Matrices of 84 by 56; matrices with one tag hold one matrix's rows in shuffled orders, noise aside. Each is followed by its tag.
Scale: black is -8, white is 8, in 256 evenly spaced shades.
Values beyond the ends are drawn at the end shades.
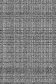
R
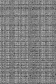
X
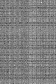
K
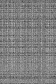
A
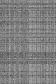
K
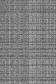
K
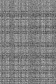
X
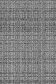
A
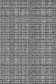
X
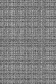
A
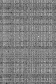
R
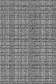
X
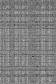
X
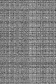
K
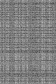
X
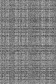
X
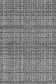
R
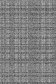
X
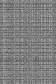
R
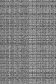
K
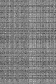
K
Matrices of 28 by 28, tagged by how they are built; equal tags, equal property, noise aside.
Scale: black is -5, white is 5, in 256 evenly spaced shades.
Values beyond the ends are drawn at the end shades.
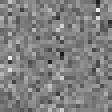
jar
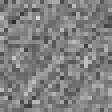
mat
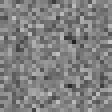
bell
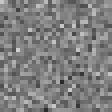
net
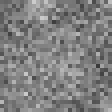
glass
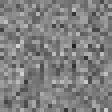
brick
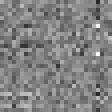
brick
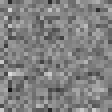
brick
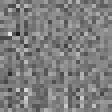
brick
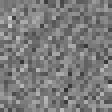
mat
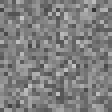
net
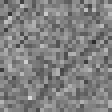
mat
